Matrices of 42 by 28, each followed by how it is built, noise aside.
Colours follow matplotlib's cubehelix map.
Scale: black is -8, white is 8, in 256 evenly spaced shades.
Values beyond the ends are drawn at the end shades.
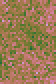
smooth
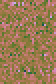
uneven rows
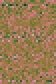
uneven rows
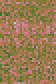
blocks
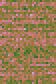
blocks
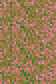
repeating rows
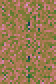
uneven columns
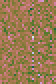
uneven columns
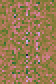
uneven columns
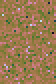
sparse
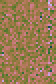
uneven columns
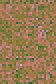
low rank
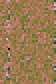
uneven columns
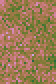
smooth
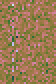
uneven columns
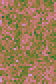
smooth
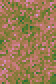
smooth
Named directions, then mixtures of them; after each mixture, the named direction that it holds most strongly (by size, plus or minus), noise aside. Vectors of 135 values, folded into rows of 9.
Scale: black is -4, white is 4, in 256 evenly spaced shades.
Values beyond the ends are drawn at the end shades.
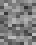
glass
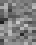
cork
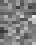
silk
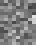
silk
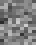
cork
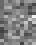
silk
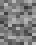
glass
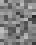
silk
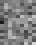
glass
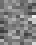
silk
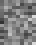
silk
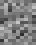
cork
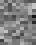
silk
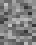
glass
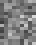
silk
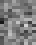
cork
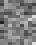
silk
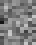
cork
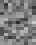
silk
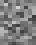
silk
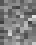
silk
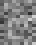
glass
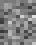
silk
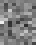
cork
